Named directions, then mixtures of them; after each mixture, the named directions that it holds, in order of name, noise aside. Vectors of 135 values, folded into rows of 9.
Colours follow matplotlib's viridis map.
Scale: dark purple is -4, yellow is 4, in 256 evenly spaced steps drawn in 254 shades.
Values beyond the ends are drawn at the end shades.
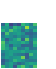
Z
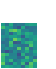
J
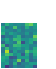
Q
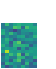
J, Q.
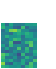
J.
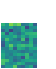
Z.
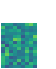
J, Q.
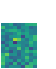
J, Q.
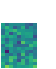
J, Q.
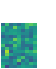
Q, Z.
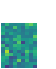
Q.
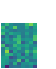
Q.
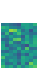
J, Z.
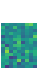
Q.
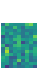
Q.
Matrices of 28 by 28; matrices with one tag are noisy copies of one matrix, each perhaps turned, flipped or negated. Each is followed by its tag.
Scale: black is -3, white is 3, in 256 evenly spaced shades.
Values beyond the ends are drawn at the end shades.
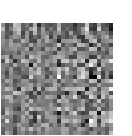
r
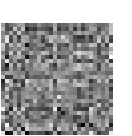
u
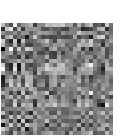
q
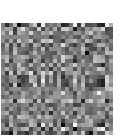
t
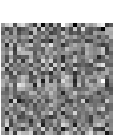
t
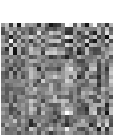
q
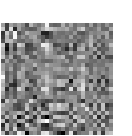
q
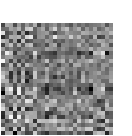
q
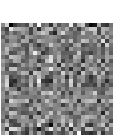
t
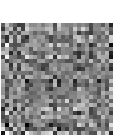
u
